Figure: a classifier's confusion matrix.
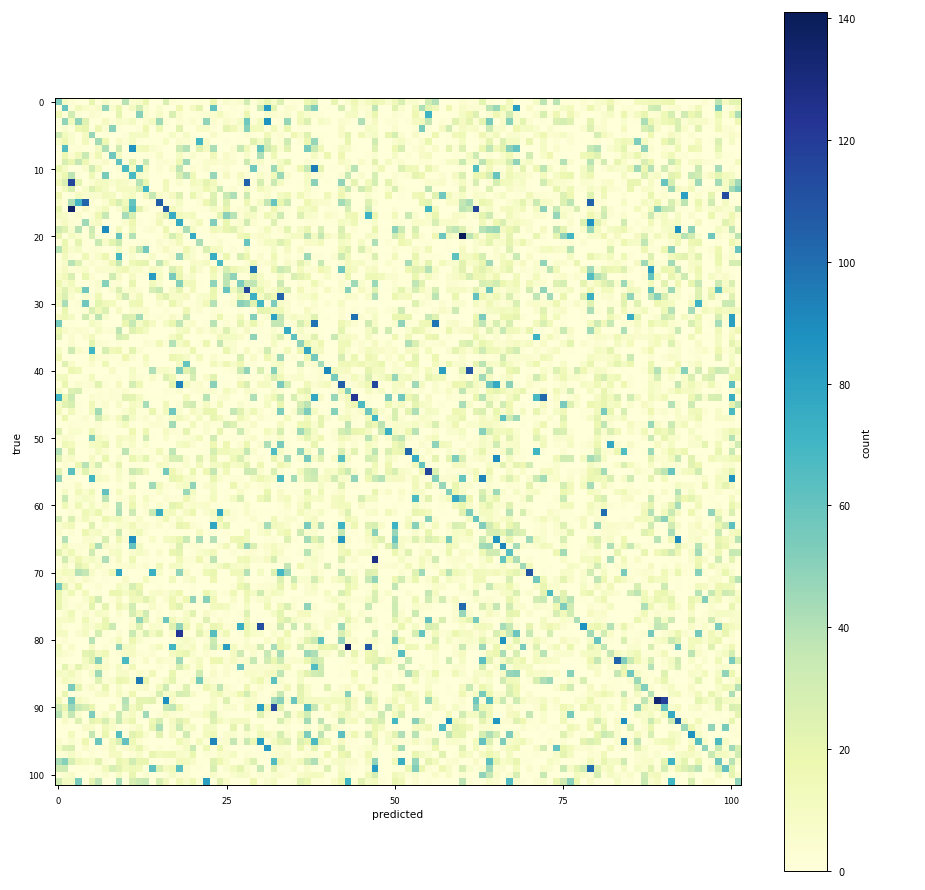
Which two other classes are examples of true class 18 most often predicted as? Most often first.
79, 23
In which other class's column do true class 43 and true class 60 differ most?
9
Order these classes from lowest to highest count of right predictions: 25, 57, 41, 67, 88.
25, 88, 57, 41, 67
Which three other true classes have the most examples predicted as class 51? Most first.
98, 82, 44
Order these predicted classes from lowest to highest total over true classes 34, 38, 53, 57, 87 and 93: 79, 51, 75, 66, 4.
4, 51, 66, 75, 79
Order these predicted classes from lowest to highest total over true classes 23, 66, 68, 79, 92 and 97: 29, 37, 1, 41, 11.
41, 29, 1, 37, 11
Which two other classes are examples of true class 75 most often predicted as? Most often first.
60, 37
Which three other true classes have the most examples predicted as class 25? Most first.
81, 28, 17
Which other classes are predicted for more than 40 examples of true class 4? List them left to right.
8, 28, 54
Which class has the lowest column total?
77
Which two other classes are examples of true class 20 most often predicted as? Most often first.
60, 76
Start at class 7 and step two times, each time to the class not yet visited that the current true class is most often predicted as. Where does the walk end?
65
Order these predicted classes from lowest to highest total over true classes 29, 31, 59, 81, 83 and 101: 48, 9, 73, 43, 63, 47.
48, 73, 47, 9, 63, 43
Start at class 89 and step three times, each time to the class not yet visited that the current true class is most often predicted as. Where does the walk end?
44
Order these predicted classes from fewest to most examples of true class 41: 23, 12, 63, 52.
12, 52, 23, 63
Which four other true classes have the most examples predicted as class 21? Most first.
6, 86, 65, 85
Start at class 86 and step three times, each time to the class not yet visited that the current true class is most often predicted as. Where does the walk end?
55
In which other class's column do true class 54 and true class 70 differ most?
14
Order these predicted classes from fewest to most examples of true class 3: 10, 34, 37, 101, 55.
10, 101, 37, 55, 34
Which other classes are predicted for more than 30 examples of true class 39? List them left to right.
19, 36, 63
